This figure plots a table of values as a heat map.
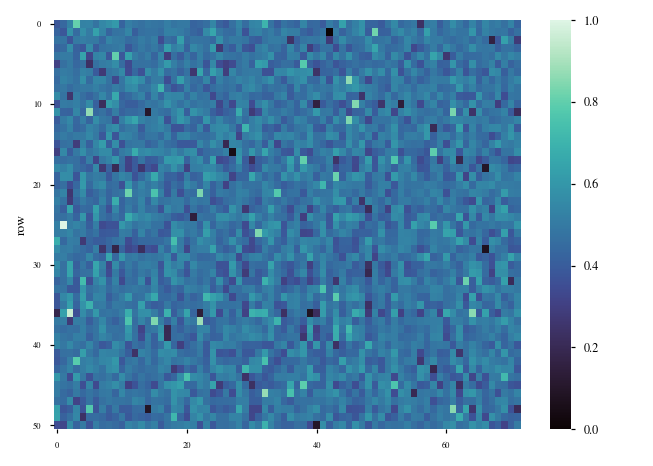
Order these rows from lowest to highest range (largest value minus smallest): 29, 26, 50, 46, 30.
29, 30, 26, 50, 46
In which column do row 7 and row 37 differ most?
22
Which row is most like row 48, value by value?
11
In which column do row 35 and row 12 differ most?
45
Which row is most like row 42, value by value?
0
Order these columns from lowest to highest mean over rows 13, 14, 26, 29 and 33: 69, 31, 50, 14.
14, 50, 69, 31
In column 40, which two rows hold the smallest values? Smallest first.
50, 10
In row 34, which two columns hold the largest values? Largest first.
43, 23
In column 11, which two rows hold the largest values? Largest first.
21, 37
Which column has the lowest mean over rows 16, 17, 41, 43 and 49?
27
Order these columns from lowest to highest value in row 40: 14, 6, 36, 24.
36, 6, 14, 24
